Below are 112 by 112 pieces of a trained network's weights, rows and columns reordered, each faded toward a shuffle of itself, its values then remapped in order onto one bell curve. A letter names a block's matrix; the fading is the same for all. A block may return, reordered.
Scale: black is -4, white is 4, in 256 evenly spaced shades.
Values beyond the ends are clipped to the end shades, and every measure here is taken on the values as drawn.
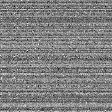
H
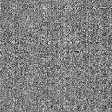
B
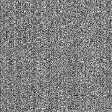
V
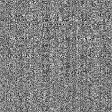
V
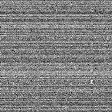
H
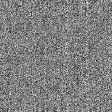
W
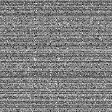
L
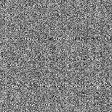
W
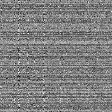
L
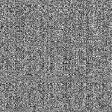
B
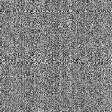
V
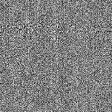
W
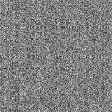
W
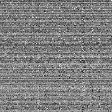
L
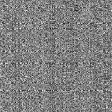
V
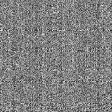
V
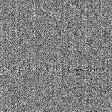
W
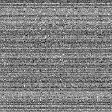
H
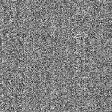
W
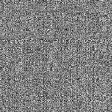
B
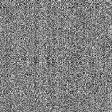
W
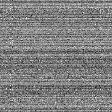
H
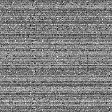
H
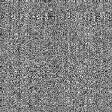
B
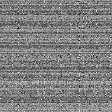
L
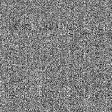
W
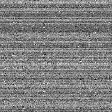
H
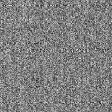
W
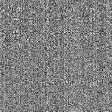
V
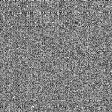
W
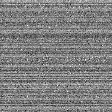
H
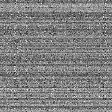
L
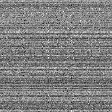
H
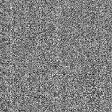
W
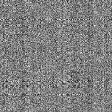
V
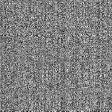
V
